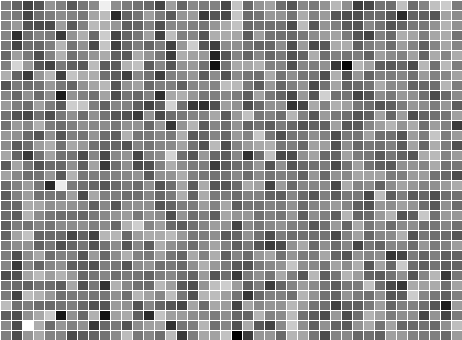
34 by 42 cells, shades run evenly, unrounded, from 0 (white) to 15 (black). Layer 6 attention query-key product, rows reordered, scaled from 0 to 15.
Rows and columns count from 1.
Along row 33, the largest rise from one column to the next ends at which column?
16
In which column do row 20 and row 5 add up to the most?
29
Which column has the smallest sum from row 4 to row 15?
22
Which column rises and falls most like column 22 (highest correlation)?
41
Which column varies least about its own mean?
26
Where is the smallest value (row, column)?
33, 3
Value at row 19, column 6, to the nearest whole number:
1
